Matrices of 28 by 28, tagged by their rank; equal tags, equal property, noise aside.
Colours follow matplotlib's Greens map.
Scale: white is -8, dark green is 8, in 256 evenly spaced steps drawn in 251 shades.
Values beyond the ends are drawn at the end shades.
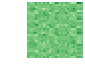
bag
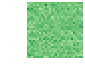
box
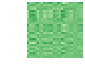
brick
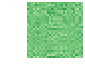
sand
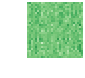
box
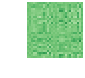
bag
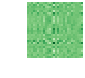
brick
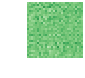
box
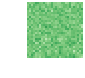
box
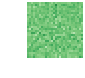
box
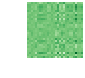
brick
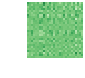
bag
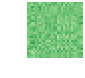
sand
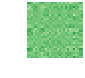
bag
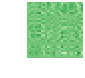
bag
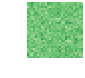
box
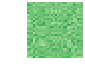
sand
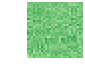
box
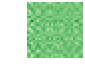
bag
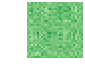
sand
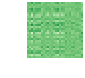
brick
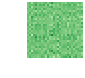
sand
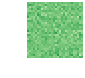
box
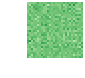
box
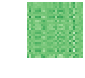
brick
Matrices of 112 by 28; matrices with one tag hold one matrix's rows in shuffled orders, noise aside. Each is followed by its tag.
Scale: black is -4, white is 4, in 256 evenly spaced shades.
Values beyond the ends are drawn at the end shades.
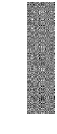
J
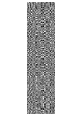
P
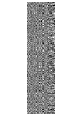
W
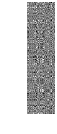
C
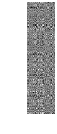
C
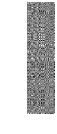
J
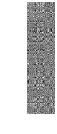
C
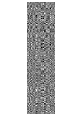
P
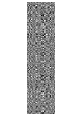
P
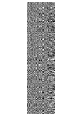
W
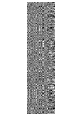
W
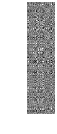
C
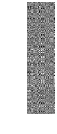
J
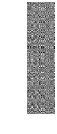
J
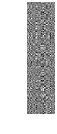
P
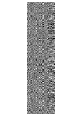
W
